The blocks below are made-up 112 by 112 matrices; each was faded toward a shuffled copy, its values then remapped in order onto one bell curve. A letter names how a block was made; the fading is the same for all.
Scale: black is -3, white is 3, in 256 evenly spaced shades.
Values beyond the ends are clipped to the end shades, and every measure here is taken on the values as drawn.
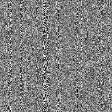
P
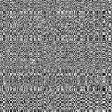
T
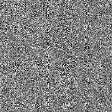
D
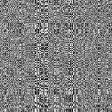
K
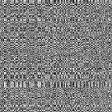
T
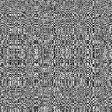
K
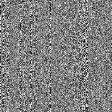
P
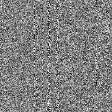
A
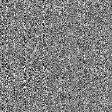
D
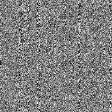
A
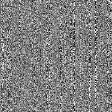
P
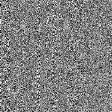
A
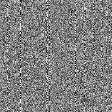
P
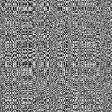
K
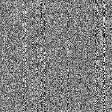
P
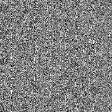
A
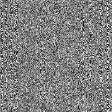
P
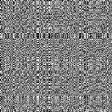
K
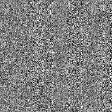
D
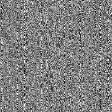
P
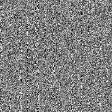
A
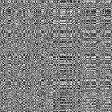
T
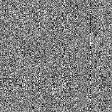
D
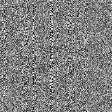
P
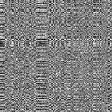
T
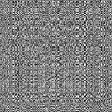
K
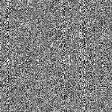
D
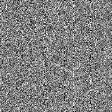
A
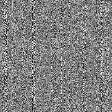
P
